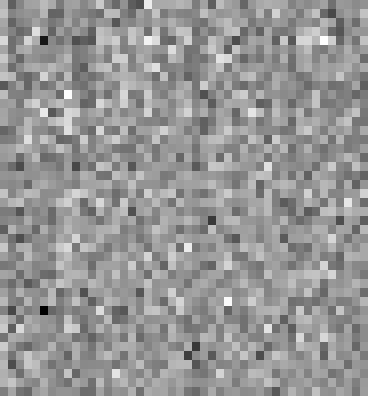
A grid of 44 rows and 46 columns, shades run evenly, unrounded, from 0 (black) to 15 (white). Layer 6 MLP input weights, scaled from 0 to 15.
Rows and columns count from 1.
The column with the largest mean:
9
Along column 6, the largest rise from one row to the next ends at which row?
36
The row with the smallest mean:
10
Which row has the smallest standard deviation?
43
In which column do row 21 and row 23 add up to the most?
44
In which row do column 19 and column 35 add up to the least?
4
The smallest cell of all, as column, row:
6, 35
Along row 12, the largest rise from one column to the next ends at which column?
13
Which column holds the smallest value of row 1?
18
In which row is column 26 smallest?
11
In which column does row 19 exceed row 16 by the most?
34
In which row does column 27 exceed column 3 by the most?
19
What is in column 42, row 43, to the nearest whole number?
10
